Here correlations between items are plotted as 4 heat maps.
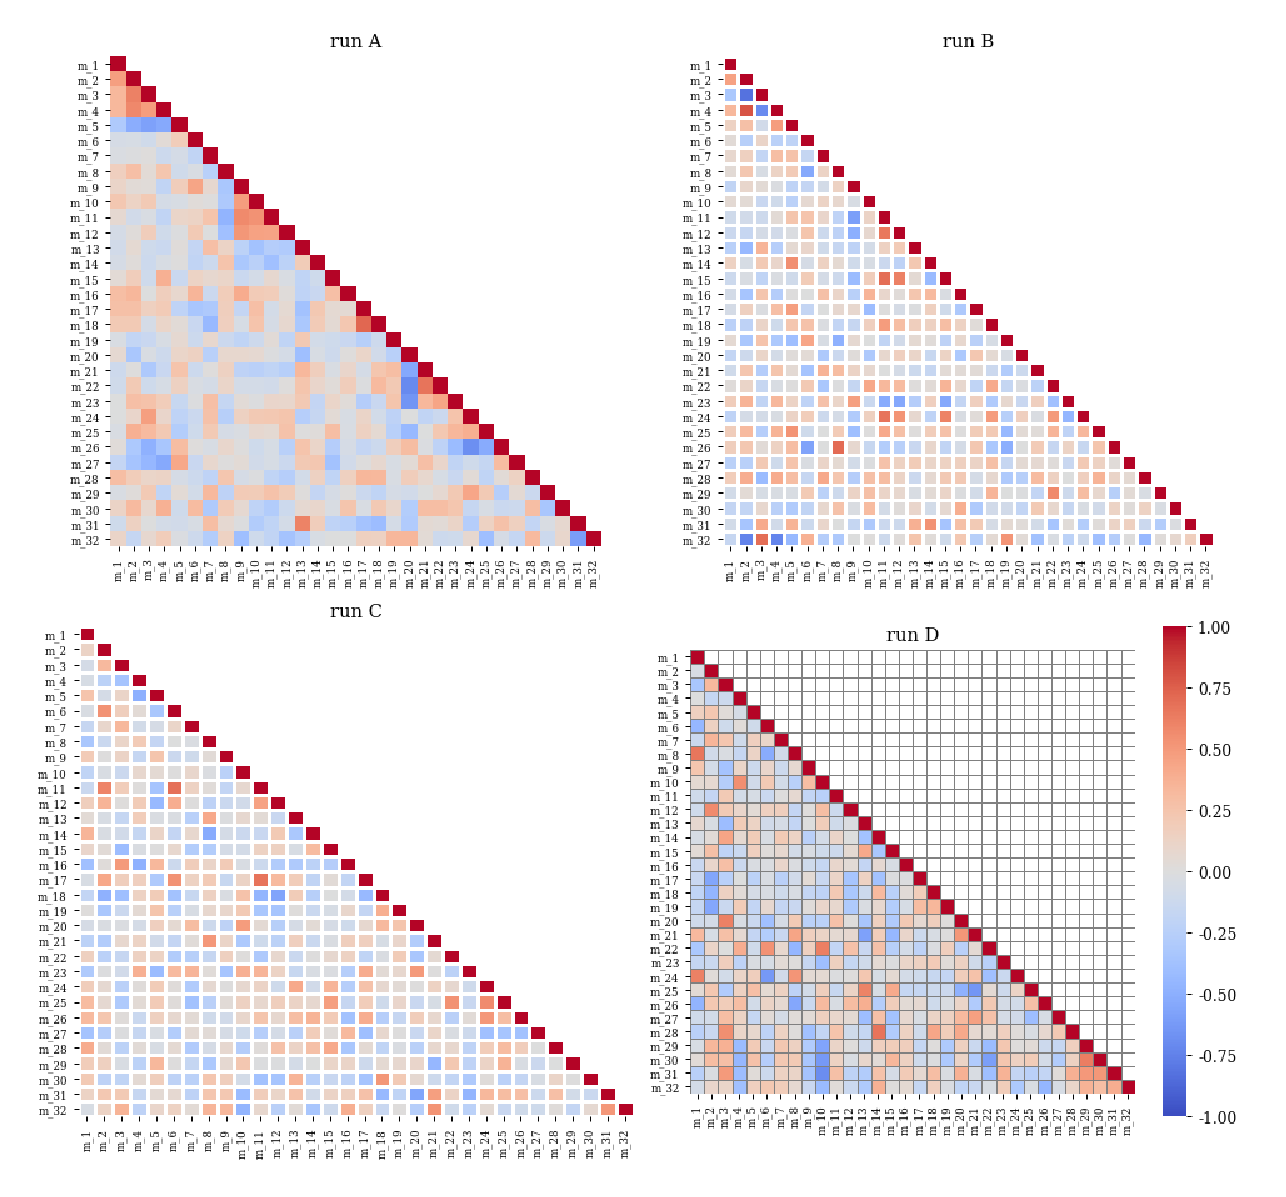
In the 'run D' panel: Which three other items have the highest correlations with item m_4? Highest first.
m_10, m_22, m_26
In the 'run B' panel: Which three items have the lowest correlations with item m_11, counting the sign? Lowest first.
m_9, m_23, m_26
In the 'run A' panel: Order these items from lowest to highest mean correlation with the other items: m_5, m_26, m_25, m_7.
m_26, m_5, m_7, m_25
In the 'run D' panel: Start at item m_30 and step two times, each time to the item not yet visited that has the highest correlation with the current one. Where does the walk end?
m_31
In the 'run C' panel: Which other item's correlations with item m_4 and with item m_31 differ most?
m_23
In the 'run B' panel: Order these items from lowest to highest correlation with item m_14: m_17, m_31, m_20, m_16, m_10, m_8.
m_20, m_10, m_8, m_17, m_16, m_31
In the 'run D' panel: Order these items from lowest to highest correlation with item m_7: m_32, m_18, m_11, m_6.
m_18, m_11, m_6, m_32
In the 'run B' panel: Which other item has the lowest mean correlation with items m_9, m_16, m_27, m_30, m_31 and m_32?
m_2
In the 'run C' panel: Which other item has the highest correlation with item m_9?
m_32
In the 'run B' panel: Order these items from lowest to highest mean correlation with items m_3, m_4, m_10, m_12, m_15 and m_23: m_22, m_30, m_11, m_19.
m_19, m_30, m_22, m_11
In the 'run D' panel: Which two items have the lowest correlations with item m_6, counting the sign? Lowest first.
m_24, m_8
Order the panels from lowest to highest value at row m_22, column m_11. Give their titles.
run C, run D, run A, run B
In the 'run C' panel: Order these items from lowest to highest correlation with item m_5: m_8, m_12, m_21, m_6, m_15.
m_12, m_6, m_8, m_21, m_15
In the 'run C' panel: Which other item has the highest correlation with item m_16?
m_3
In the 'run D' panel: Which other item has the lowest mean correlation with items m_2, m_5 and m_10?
m_17
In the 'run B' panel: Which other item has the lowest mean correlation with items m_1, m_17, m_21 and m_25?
m_32
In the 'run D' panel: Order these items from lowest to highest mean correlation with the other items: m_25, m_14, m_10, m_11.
m_10, m_25, m_11, m_14
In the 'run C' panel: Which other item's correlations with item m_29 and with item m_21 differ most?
m_8
